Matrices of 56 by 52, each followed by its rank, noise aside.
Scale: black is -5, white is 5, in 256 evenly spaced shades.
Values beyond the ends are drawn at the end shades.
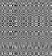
two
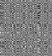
four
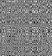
four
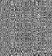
six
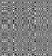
two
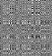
three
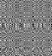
three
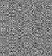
six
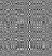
two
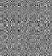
three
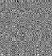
six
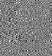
six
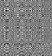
three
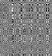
three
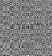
three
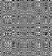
three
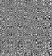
six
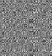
four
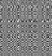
two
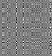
two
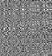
five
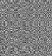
five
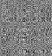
six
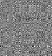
six
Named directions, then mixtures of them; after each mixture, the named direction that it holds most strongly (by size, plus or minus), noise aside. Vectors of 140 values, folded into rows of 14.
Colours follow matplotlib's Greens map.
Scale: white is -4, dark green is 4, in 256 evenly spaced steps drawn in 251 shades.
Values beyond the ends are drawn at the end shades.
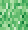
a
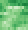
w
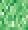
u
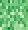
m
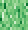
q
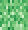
m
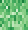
m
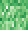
u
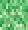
m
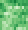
w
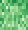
u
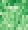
w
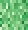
a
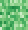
m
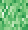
u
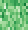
q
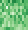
m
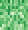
m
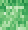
w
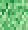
a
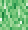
q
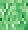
a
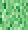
q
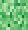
a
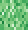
a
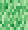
a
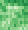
w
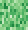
u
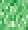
u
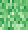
m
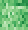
a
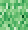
a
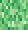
u
